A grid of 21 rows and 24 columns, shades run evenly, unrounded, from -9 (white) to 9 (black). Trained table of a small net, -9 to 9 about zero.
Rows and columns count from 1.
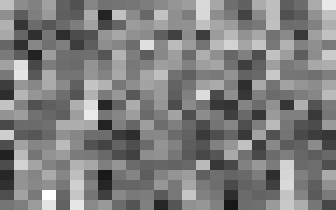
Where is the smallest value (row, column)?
20, 4
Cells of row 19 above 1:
11
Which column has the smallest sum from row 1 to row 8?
24
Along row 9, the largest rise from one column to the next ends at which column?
18
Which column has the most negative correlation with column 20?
21
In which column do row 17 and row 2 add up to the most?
8
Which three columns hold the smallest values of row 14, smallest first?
1, 19, 5
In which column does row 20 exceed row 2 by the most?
12
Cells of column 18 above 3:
6
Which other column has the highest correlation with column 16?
23
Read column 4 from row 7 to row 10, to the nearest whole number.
0 -3 -3 -1
